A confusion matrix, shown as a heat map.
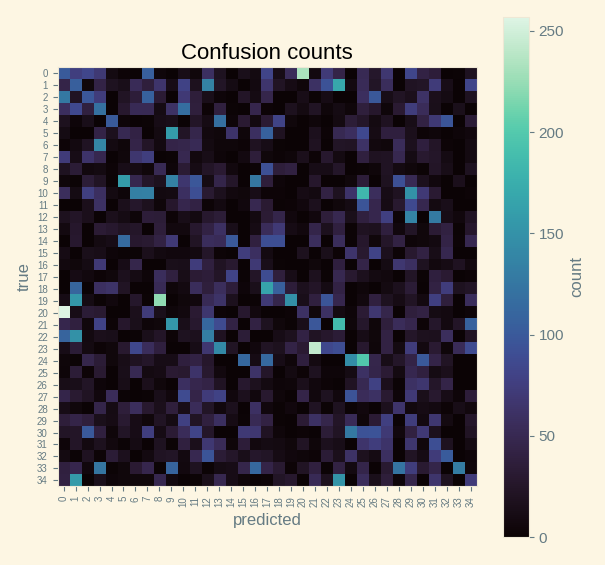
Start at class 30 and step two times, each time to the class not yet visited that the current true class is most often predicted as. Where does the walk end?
25
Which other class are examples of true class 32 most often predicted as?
12
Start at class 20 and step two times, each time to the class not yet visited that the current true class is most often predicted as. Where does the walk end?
7
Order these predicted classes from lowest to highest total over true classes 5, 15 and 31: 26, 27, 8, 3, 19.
19, 8, 3, 27, 26
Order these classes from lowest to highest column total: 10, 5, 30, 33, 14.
33, 14, 5, 30, 10
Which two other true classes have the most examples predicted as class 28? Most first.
33, 9
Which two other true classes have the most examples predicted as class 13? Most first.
23, 4
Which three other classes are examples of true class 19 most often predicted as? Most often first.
8, 1, 22
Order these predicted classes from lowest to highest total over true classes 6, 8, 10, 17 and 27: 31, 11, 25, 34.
34, 31, 11, 25
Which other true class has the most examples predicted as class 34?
21
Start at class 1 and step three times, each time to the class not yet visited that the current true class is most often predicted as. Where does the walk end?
9
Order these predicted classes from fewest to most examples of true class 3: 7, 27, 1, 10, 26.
27, 26, 7, 1, 10
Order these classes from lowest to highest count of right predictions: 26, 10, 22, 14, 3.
22, 10, 26, 14, 3
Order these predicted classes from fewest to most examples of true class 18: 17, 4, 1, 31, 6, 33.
6, 33, 31, 4, 1, 17
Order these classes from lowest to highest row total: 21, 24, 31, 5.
31, 5, 24, 21
